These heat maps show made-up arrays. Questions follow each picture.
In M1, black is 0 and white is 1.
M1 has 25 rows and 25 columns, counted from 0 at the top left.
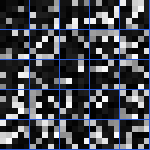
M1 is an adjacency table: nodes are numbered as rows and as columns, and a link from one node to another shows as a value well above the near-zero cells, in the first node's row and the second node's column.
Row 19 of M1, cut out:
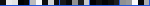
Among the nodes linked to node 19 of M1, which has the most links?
node 22
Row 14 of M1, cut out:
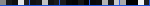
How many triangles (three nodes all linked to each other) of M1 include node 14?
6
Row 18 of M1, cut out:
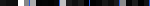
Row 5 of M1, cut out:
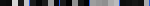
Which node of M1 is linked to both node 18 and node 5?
node 4
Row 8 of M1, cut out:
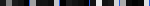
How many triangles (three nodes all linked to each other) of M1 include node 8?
8
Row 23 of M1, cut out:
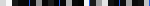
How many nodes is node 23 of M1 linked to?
9
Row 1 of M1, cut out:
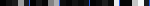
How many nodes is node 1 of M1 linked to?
6
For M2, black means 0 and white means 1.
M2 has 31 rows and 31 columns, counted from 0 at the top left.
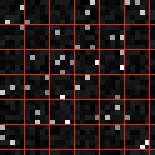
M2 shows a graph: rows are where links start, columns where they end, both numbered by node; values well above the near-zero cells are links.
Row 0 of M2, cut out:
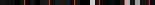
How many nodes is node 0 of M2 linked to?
3
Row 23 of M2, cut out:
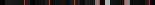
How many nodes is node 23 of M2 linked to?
3
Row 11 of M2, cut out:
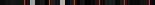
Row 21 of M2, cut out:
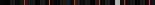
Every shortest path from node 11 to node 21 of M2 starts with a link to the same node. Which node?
node 12
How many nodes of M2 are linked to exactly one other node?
9
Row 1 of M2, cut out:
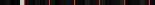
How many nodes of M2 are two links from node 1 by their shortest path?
1
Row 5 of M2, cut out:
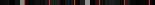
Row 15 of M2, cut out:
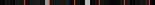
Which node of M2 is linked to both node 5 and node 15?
node 17
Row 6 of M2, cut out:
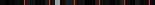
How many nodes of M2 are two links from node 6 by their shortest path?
1
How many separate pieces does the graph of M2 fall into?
8
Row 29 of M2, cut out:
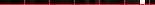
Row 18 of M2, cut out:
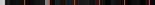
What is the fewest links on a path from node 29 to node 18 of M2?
6
